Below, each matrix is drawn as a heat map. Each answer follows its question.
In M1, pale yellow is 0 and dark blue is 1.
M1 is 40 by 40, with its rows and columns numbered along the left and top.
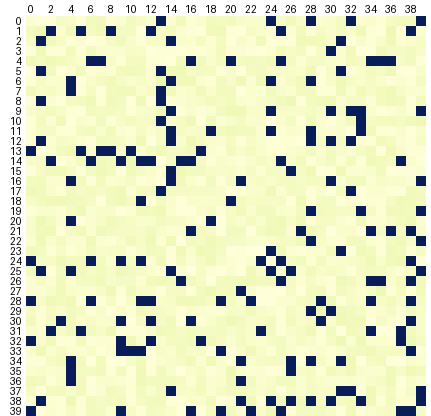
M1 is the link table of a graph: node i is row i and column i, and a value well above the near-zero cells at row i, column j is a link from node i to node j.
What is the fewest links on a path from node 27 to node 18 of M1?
5
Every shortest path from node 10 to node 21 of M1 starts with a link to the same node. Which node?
node 33
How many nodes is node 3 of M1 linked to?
1
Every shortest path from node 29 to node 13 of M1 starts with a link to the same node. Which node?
node 28
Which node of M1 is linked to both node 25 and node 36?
node 4
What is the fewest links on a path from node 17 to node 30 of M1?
3
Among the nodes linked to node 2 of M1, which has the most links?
node 14
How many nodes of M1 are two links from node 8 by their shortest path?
9
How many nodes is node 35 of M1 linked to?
2
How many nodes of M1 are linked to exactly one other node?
2
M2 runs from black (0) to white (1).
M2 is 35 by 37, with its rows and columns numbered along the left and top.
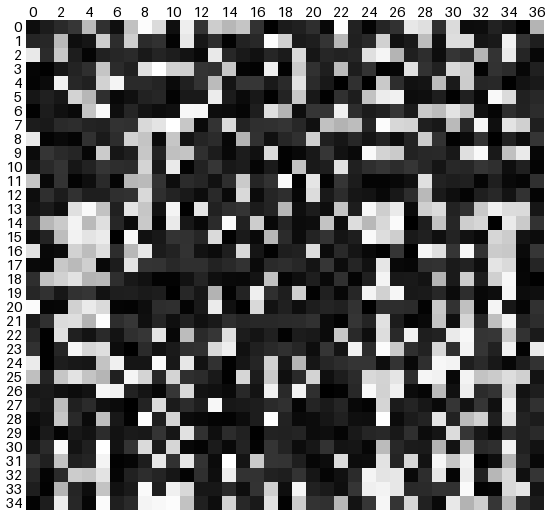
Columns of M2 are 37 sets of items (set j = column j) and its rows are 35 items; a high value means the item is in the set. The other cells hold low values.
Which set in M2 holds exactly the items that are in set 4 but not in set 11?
3
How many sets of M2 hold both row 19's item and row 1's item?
2
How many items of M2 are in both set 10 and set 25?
9
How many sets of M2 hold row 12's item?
4
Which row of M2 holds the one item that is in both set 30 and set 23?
7
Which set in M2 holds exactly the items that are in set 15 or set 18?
28
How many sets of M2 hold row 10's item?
4
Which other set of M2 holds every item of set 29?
5
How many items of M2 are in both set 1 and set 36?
0
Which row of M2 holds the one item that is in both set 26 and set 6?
26
